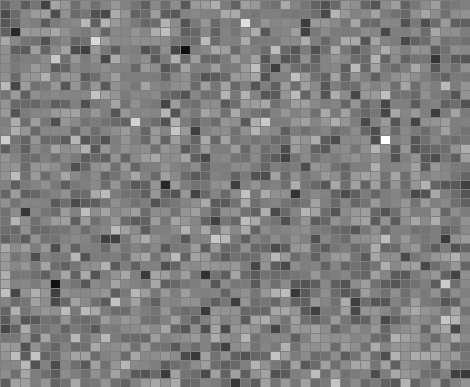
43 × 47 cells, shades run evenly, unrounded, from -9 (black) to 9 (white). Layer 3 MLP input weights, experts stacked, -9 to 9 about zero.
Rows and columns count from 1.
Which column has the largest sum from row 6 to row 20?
1
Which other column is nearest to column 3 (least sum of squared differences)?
5
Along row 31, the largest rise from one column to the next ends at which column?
16
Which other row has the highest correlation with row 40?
20
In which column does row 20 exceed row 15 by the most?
38
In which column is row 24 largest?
9
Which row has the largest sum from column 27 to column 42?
39
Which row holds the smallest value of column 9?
6
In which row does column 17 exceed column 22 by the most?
4
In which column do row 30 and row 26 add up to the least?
26
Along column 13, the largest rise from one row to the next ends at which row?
41
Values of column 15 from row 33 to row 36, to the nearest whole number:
2 -1 0 -1
